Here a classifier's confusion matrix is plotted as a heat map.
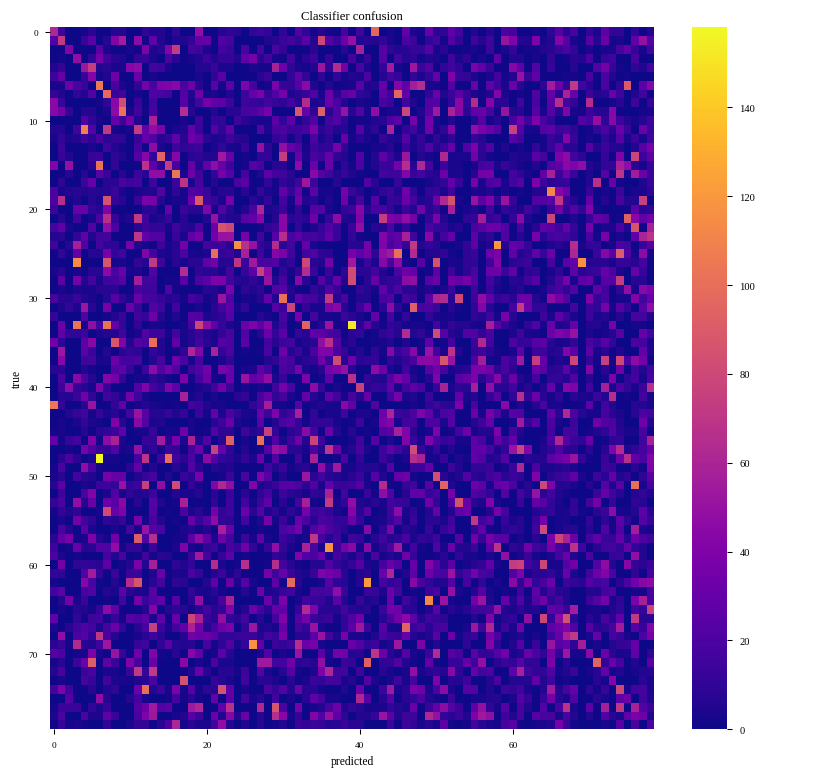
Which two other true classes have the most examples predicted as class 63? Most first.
37, 52
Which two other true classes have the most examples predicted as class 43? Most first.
21, 51
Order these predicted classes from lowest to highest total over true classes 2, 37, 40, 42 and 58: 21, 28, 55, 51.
21, 28, 55, 51
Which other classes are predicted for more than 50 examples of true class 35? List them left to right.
8, 13, 36, 56
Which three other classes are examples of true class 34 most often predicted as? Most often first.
50, 46, 68
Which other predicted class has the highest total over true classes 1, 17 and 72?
11
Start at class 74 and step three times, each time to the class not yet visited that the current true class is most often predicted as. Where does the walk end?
46
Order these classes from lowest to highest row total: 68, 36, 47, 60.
36, 68, 60, 47
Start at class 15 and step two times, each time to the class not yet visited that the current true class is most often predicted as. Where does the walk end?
75
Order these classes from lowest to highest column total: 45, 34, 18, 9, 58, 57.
9, 58, 18, 45, 34, 57
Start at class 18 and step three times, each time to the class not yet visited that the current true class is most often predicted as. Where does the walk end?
16
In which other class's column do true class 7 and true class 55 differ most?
45
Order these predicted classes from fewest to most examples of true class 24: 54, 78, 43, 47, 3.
54, 78, 43, 3, 47
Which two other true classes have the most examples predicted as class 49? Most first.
64, 77
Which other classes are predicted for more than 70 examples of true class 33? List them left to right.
3, 7, 19, 39
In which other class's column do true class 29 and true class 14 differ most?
76
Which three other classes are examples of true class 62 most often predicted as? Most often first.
41, 31, 11
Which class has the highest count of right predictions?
24
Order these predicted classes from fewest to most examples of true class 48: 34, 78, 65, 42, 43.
42, 43, 65, 78, 34
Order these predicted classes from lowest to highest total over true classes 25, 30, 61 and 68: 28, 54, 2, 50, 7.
2, 54, 7, 28, 50
